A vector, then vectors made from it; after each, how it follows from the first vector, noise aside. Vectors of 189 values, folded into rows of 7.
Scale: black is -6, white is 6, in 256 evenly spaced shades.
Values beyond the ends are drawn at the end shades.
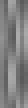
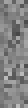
sign-scrambled.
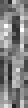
reversed, negated, scaled up.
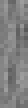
negated, shrunk.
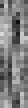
reversed, negated, scaled up.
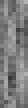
negated.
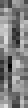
reversed, negated, scaled up.
